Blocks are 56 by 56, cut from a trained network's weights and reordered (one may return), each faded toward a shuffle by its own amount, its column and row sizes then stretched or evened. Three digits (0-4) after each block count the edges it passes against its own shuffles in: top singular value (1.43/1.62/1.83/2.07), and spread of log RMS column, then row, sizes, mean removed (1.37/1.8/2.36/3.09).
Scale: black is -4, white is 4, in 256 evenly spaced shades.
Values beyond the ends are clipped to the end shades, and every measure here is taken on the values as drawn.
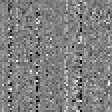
1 4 1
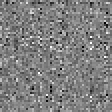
2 3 2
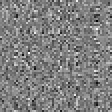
3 3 0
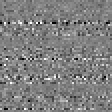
2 0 4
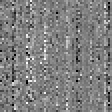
2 4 0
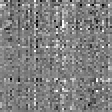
3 3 3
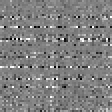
1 0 4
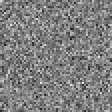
0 0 0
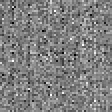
0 2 1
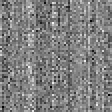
3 2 0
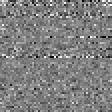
3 0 4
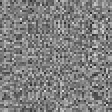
4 2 0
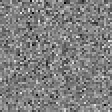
0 1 1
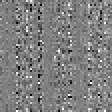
0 4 1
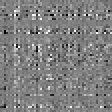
3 2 4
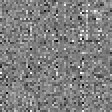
0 3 2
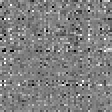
0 2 3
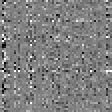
2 4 2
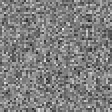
3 0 0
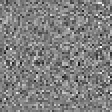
4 2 2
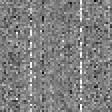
3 3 0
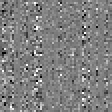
0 4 1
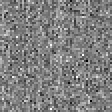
0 0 0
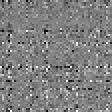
0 3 3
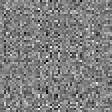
4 3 2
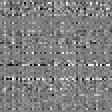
3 0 4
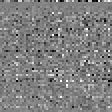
0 2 4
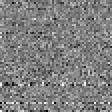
3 0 3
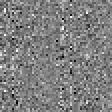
0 3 0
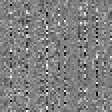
3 4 0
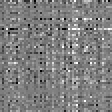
3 2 4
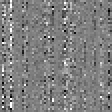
1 4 0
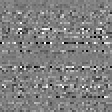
3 1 4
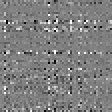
1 3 4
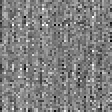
3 2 2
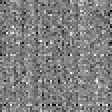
2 1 3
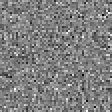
1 1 2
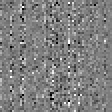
0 4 1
